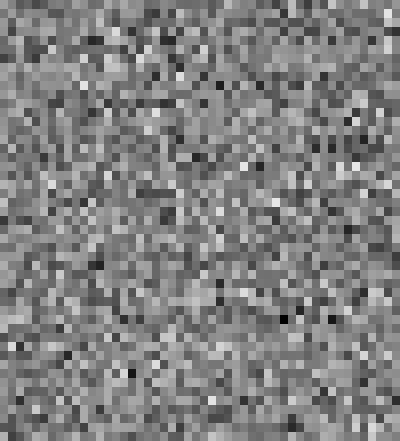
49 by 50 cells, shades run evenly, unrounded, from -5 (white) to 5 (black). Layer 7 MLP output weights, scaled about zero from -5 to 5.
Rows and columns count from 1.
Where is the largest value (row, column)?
36, 36
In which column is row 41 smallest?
20
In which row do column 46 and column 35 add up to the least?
23
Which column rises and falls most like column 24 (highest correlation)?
34
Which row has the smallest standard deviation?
37
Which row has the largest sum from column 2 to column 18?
6
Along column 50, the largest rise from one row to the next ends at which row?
4
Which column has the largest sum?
5
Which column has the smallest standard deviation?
30
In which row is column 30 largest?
10
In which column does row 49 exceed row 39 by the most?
2
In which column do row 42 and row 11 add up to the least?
16
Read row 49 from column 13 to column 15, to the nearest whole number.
-2 0 0
